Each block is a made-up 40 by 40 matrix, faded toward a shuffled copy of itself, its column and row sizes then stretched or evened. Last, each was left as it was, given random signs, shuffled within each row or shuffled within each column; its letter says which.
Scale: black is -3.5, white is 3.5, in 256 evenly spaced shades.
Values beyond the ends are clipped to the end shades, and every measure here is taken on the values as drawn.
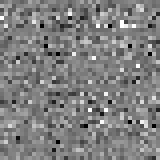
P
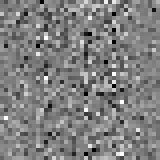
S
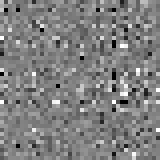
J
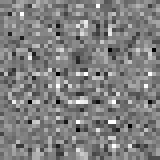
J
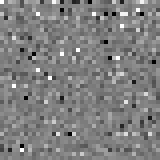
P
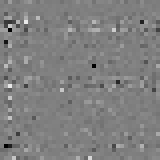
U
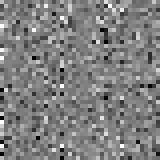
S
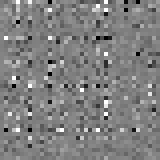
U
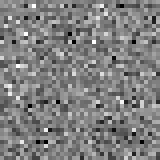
P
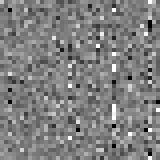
S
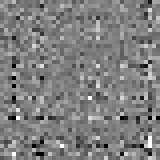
U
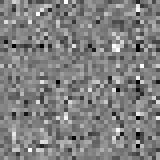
U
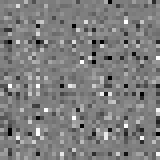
U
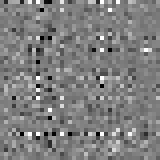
J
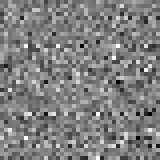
P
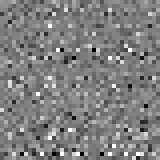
P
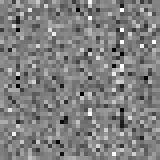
S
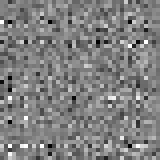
U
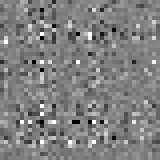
U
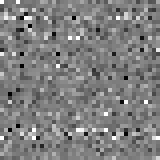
P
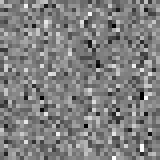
S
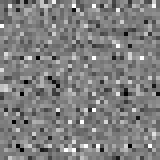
P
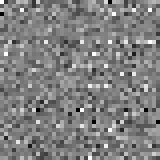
P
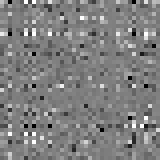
J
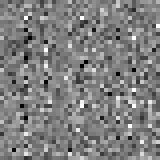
S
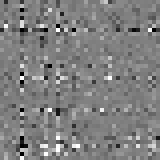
U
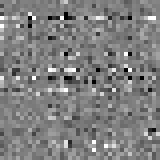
J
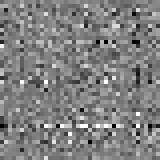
U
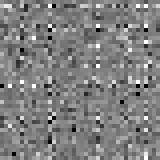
J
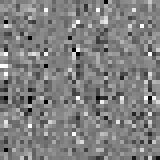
J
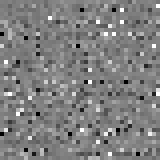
P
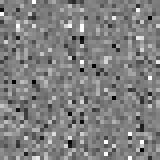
S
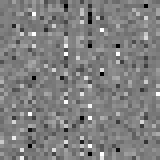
S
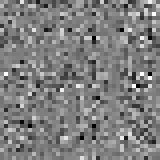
U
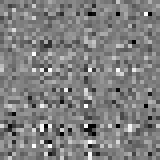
U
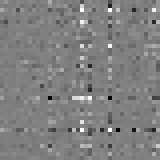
U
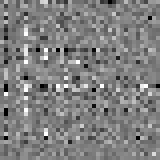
J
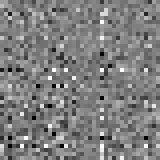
U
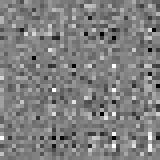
U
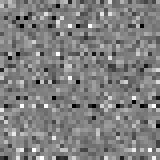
P
